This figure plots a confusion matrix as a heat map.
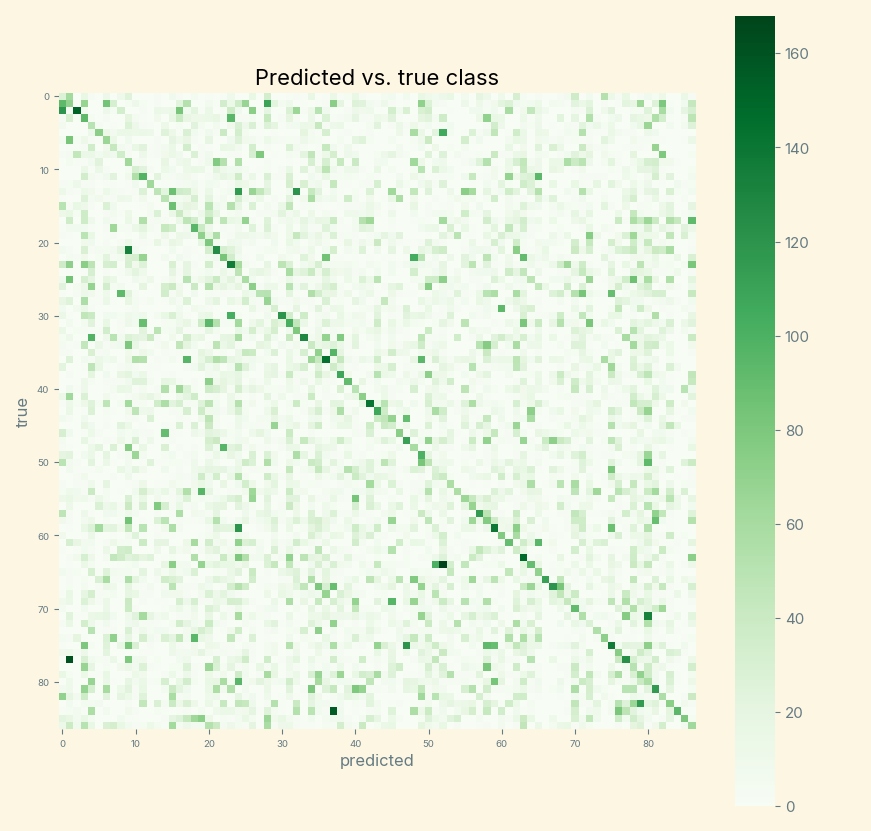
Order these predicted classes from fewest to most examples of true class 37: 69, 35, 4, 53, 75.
69, 53, 35, 4, 75
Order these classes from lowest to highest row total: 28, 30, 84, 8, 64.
28, 8, 30, 84, 64
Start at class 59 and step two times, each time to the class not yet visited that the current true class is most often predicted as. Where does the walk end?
31
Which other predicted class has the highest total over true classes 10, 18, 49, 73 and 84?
37
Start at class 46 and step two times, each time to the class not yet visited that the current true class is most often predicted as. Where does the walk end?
34
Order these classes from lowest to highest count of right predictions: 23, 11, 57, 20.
20, 11, 57, 23
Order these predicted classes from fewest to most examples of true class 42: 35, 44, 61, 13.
61, 35, 13, 44
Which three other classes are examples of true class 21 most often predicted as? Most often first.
9, 62, 83
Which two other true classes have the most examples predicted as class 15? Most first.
13, 64
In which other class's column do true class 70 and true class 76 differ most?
82
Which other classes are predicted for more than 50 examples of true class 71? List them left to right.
11, 24, 49, 77, 80
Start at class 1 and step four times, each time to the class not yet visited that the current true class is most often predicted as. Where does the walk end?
86
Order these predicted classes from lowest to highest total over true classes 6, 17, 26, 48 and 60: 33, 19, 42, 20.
19, 33, 42, 20
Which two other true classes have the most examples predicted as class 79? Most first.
83, 1
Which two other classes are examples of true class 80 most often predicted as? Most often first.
24, 59
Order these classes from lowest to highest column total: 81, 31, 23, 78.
23, 81, 31, 78
